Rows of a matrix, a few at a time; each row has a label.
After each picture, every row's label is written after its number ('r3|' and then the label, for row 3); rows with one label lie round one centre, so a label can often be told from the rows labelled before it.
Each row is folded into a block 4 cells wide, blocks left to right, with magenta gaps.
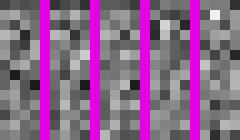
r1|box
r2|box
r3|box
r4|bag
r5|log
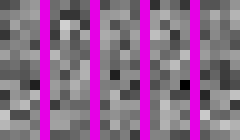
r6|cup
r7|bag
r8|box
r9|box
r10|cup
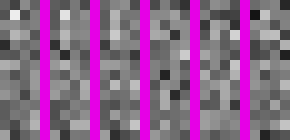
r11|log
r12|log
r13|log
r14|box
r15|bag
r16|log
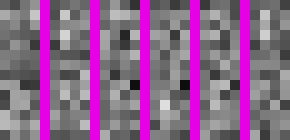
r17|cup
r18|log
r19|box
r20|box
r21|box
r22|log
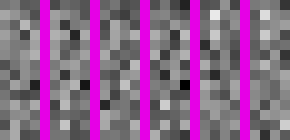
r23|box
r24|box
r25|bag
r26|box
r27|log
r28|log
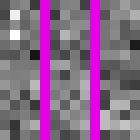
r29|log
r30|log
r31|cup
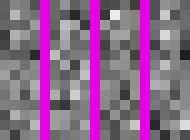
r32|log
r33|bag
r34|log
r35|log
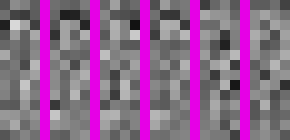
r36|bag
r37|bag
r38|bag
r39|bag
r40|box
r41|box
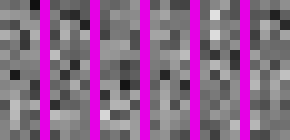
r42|box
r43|bag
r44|cup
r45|box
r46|log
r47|bag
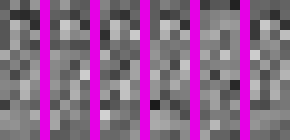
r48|bag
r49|bag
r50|bag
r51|bag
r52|box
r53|bag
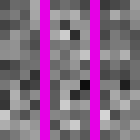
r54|cup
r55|box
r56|cup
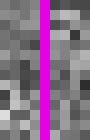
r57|cup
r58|box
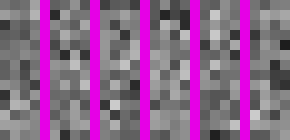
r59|cup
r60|log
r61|box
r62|bag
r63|log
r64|cup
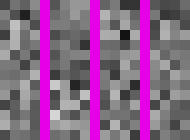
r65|bag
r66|cup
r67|box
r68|bag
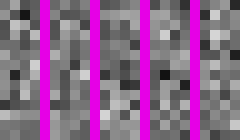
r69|bag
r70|bag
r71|cup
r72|box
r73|log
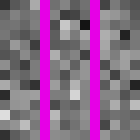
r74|cup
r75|bag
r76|box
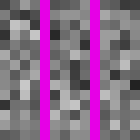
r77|bag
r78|cup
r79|box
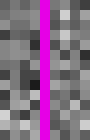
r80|cup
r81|log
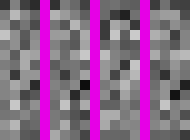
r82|box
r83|box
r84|bag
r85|box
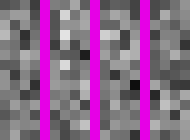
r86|box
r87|log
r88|box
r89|cup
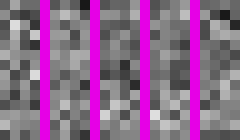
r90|bag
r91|box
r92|cup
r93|cup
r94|bag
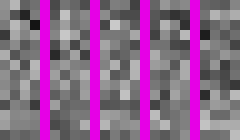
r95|bag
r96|log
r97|bag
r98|bag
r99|cup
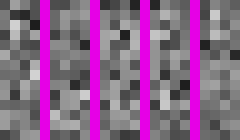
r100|bag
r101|cup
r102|box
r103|box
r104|log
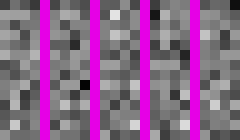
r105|box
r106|box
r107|log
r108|log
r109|box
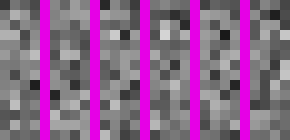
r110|box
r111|cup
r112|box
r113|bag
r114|box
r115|bag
